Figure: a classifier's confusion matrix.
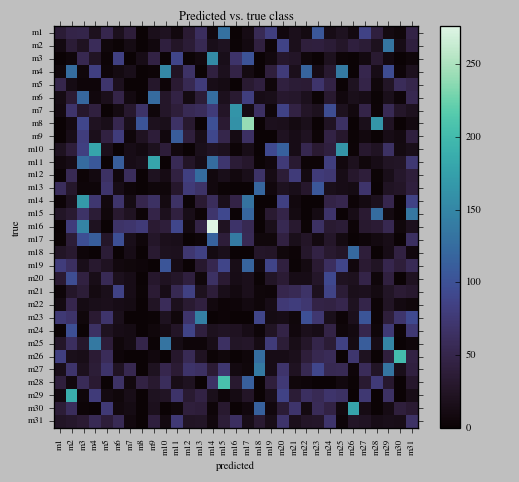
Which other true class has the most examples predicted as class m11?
m9
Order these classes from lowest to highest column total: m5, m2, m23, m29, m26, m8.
m8, m26, m5, m23, m29, m2
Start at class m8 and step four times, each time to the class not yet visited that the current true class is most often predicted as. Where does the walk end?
m3
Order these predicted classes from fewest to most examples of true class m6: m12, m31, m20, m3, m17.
m12, m20, m31, m17, m3
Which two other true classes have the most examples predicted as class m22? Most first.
m4, m23
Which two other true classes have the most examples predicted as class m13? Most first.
m23, m12
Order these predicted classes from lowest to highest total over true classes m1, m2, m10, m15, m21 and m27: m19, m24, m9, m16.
m16, m9, m19, m24
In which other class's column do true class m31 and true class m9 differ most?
m14
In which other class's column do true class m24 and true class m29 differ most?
m2
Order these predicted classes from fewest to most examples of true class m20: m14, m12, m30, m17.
m30, m17, m12, m14
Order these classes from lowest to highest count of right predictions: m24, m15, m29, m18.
m18, m24, m29, m15
